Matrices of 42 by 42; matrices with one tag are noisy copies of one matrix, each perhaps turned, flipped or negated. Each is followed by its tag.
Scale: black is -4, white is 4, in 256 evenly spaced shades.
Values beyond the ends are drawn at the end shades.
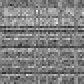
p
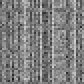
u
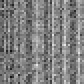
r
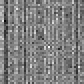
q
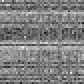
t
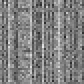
u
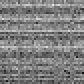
r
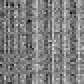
r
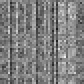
p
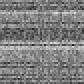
t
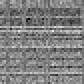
p
